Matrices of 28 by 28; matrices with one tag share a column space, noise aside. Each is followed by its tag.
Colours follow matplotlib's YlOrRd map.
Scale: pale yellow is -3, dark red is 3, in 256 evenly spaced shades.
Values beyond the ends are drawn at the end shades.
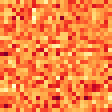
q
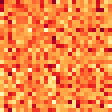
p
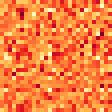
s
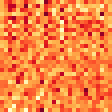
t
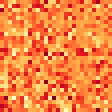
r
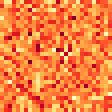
r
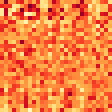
t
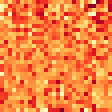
t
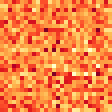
p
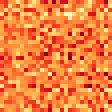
s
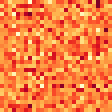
s
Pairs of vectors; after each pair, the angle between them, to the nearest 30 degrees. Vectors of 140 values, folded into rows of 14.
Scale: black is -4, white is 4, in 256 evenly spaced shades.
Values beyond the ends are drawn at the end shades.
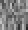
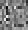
90 degrees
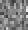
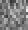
30 degrees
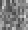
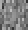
150 degrees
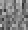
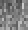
150 degrees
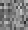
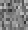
30 degrees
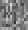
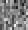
60 degrees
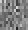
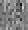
60 degrees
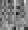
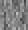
120 degrees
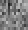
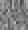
90 degrees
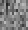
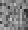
90 degrees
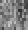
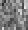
150 degrees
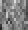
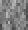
30 degrees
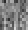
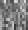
150 degrees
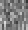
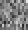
150 degrees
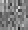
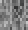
90 degrees
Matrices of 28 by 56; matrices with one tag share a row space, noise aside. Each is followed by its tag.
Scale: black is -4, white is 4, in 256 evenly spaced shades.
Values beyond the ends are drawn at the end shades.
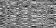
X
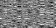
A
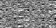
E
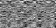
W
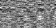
W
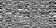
E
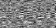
W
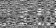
W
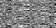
E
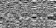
X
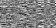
W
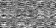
W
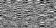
A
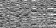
X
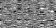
A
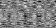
W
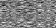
W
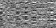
X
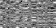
X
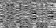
X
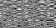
A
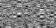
A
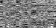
X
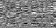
X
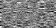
A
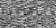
W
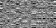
X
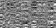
X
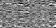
E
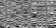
X
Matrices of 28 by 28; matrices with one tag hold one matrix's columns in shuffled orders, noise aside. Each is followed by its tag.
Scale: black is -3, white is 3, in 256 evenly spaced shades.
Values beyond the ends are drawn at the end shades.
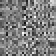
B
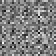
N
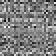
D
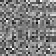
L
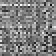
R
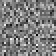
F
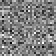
N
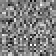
F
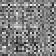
R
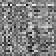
R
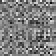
L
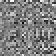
L
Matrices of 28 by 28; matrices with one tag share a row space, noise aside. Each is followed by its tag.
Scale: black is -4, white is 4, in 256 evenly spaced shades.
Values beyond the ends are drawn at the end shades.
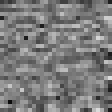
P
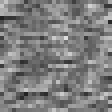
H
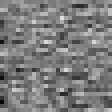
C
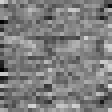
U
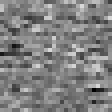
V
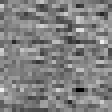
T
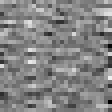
U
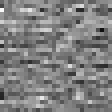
T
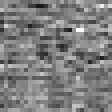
T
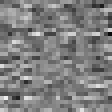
V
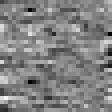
U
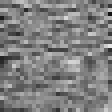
H
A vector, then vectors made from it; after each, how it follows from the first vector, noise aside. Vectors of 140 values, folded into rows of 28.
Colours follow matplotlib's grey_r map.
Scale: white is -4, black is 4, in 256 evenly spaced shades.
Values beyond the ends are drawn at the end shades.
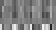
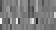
wrapped around, partly zeroed.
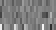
partly zeroed.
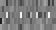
wrapped around, partly zeroed.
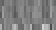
shrunk.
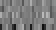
negated, partly zeroed.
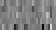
negated, partly zeroed.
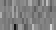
negated, partly zeroed.
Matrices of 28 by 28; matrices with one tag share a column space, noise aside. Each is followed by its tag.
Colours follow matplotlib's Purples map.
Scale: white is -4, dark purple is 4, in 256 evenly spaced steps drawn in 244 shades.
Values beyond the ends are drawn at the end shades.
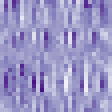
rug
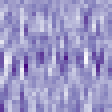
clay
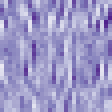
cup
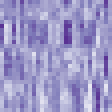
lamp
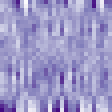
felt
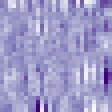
felt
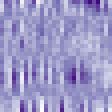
felt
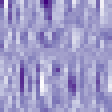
rug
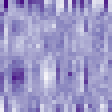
felt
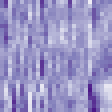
lamp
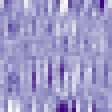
felt
